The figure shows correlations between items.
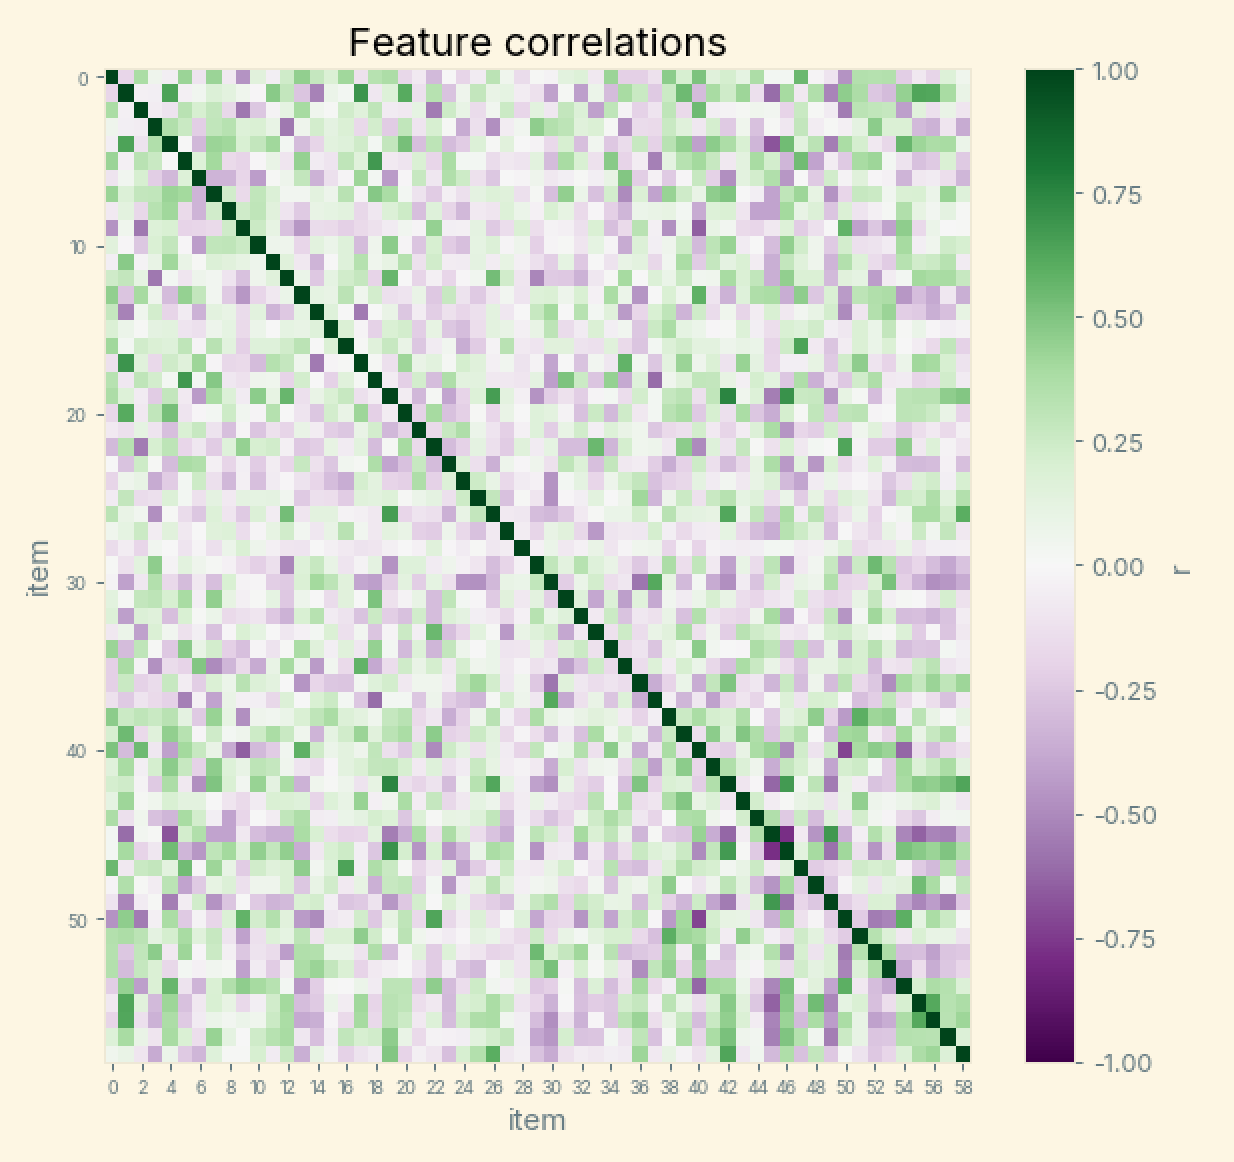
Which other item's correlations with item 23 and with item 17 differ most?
1
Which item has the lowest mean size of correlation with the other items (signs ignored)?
28
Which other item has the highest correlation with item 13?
40
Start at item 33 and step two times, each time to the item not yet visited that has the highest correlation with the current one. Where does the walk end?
50
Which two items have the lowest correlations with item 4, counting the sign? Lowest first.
45, 49
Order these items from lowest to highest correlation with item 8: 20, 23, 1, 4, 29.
23, 29, 1, 20, 4
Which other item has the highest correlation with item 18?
5
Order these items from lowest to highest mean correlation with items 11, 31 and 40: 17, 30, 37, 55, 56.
37, 30, 56, 55, 17
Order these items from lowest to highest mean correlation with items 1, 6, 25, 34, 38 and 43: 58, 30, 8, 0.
30, 8, 58, 0
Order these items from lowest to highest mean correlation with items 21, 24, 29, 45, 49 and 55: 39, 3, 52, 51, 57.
57, 39, 3, 51, 52
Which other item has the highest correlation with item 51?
38
